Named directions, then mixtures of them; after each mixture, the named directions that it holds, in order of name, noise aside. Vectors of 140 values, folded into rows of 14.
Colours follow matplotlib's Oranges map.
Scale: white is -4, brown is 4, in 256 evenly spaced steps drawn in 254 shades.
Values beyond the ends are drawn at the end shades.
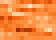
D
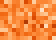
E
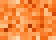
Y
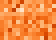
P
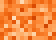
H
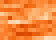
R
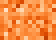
P.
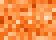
D, H, R.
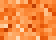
H, Y.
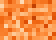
H.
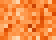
Y.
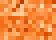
D, P.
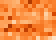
D, R, Y.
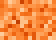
H, Y.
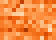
D, P.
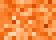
H.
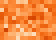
H, R, Y.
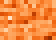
E, R, Y.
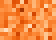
E, P, Y.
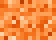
H, Y.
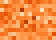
D, E, H.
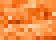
H, R, Y.
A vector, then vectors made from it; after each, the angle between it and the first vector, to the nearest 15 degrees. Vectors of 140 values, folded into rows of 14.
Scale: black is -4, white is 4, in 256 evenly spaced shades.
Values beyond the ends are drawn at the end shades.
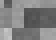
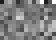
90 degrees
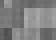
165 degrees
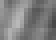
60 degrees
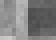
60 degrees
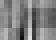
60 degrees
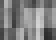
135 degrees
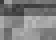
120 degrees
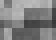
45 degrees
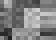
150 degrees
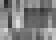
45 degrees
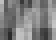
120 degrees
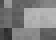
165 degrees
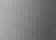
75 degrees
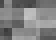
150 degrees
